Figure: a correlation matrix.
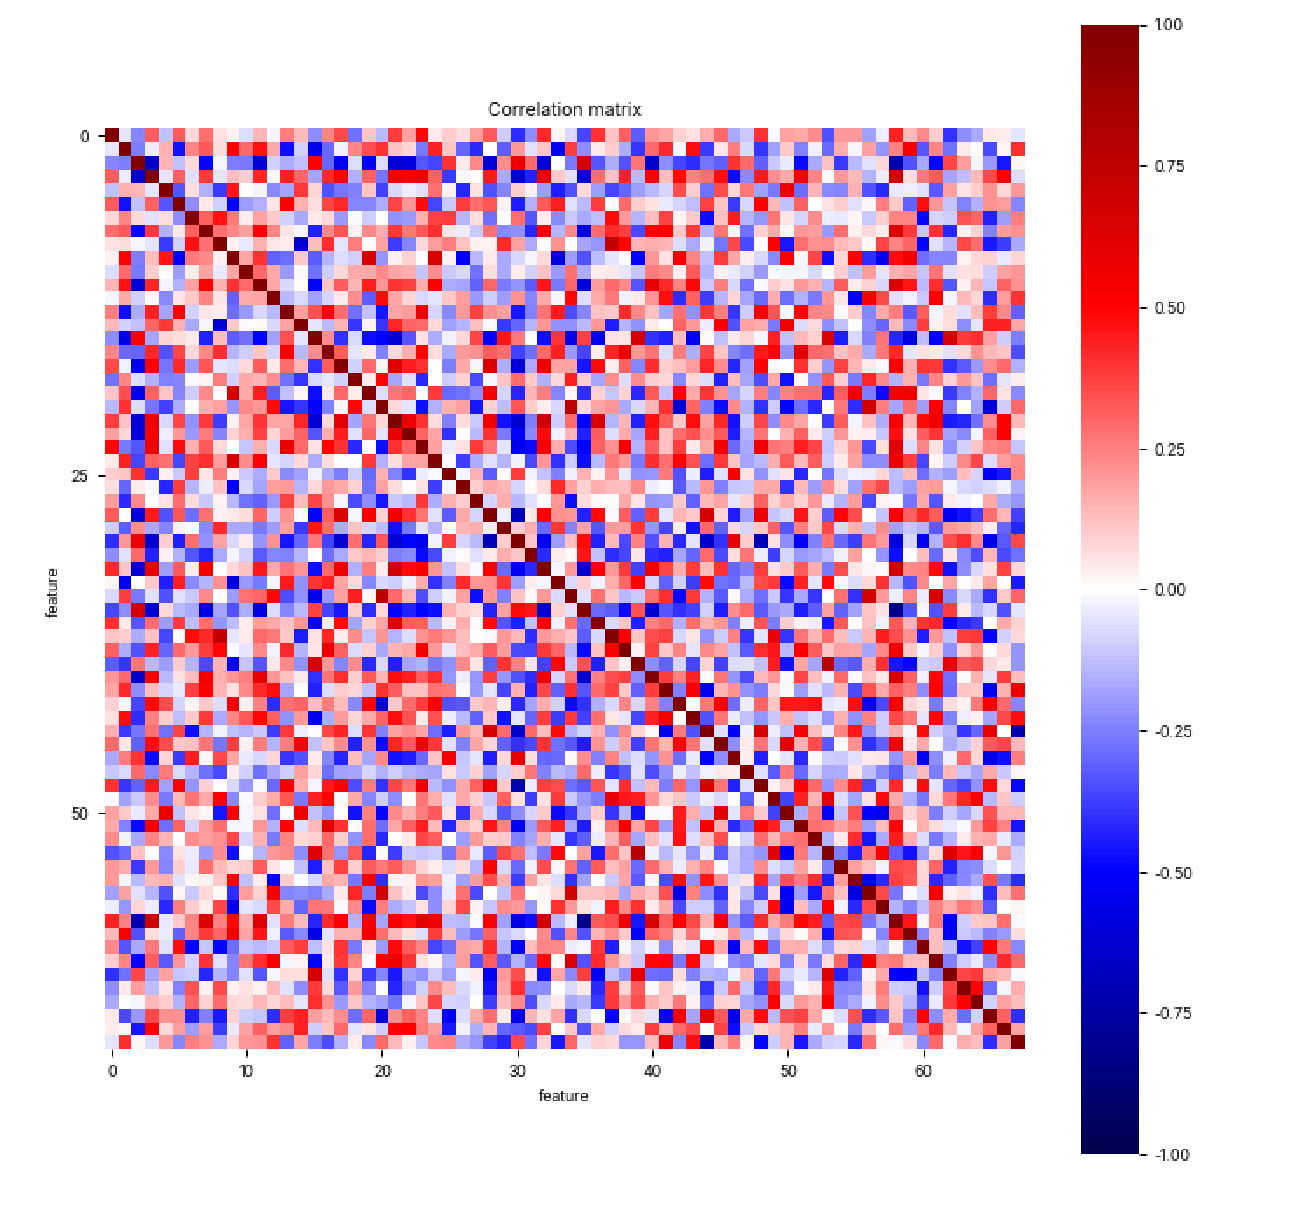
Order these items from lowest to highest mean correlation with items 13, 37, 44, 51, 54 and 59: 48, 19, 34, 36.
34, 36, 19, 48
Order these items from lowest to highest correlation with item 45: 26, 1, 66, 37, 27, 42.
26, 37, 1, 27, 66, 42
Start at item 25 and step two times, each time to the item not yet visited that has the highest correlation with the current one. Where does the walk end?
30
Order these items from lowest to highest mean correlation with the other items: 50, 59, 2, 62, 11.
2, 62, 50, 59, 11
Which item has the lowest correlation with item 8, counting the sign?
14
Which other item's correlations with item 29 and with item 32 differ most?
21
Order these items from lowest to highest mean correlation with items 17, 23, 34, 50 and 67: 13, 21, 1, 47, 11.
47, 13, 1, 11, 21
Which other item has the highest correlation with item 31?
35
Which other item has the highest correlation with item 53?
39
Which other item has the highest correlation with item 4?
50
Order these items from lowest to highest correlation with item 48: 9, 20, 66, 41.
20, 41, 9, 66
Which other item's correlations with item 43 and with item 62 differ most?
15
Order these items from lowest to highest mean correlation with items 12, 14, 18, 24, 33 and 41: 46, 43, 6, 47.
47, 46, 6, 43
